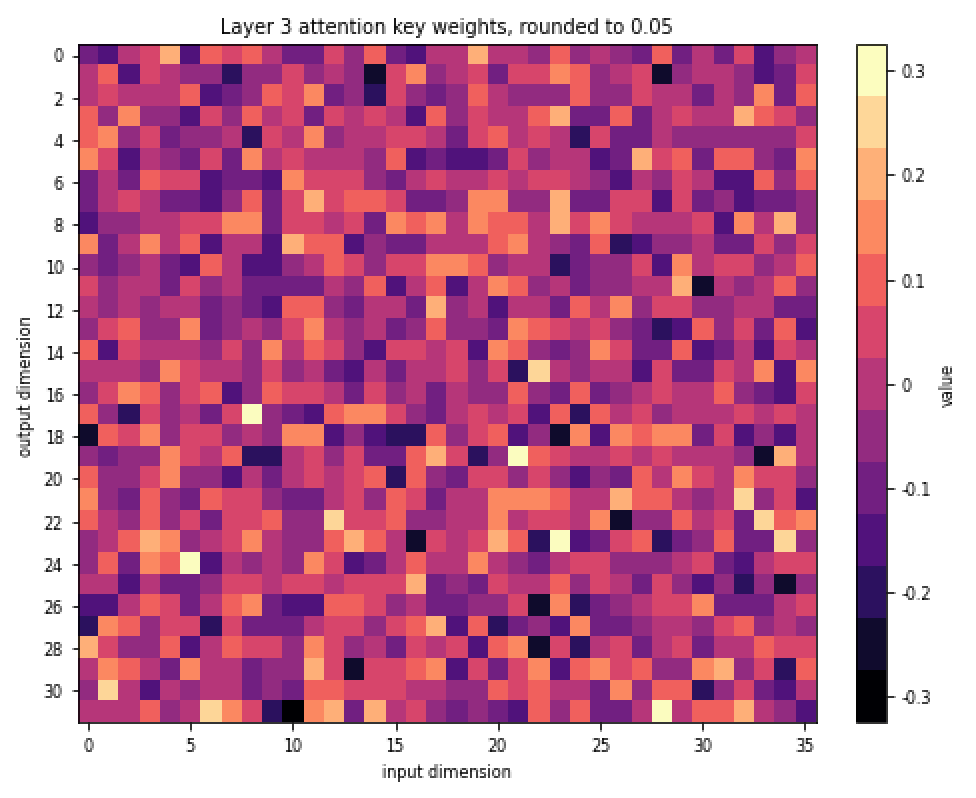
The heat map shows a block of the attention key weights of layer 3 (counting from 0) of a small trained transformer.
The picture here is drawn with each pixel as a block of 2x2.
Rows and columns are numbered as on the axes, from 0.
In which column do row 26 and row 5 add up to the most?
8
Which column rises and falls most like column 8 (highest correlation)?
23
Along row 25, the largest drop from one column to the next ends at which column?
17
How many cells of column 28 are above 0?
12
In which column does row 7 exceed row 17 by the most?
11
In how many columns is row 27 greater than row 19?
12
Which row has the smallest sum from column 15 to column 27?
26
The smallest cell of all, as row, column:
31, 10
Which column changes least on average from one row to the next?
18
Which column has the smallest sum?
9
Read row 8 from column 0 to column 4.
-0.15 -0.05 -0.05 0 0
